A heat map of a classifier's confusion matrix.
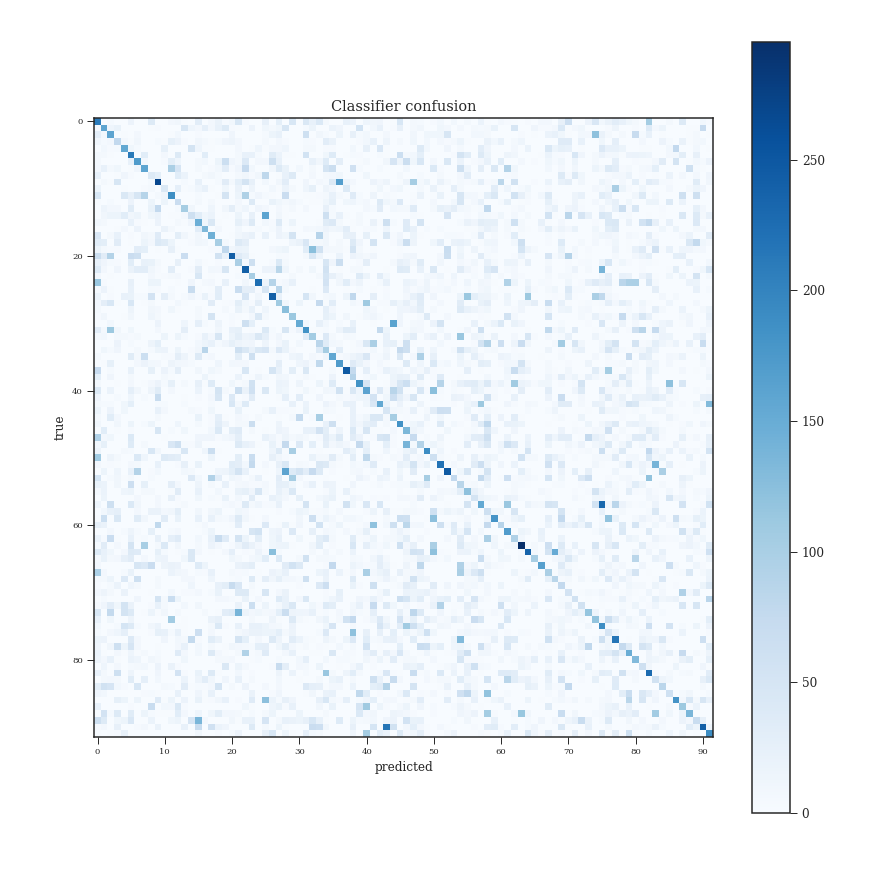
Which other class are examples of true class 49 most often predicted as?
29
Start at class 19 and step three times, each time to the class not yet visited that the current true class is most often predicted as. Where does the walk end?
5
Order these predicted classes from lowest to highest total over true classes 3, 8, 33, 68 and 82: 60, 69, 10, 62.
10, 62, 60, 69
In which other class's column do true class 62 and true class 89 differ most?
15
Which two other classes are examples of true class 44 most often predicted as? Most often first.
33, 30
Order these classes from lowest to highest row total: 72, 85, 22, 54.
54, 85, 72, 22
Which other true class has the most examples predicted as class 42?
31
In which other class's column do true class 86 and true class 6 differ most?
25
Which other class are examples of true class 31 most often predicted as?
2
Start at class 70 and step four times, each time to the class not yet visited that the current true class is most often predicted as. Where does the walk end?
0
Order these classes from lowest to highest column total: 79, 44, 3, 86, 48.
86, 3, 44, 79, 48
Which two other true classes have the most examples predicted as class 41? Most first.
60, 33
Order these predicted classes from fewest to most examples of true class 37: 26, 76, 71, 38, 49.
71, 49, 26, 38, 76
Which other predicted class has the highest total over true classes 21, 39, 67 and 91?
40
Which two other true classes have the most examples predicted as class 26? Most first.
64, 24
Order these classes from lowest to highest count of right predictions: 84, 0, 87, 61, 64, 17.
84, 87, 17, 61, 0, 64
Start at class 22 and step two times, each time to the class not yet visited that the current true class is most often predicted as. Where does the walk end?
46
